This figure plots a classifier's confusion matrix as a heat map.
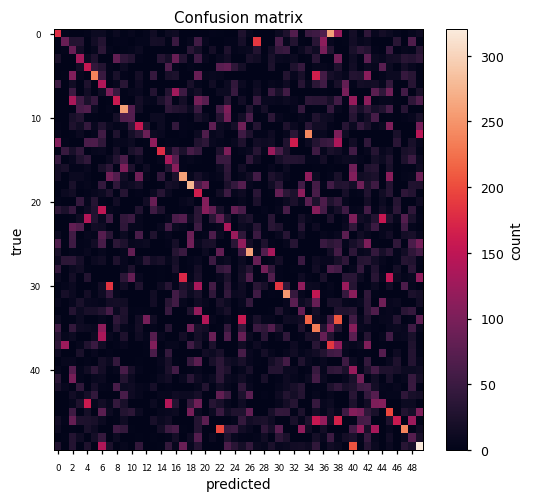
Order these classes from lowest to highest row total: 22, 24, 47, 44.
24, 44, 22, 47
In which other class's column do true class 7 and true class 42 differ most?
16
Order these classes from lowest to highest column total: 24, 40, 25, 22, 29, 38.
24, 29, 22, 25, 38, 40
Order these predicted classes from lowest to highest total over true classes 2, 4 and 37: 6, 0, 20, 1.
20, 0, 6, 1
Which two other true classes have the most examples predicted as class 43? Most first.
47, 44
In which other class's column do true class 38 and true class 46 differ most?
35
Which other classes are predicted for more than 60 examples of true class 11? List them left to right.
21, 25, 45, 49
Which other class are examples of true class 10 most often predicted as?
23
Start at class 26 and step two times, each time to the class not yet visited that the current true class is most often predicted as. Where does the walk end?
17
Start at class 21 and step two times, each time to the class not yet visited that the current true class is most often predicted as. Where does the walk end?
39
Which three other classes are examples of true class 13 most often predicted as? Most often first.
32, 38, 0
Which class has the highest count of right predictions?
49
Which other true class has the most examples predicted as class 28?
26
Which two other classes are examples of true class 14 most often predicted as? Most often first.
29, 23
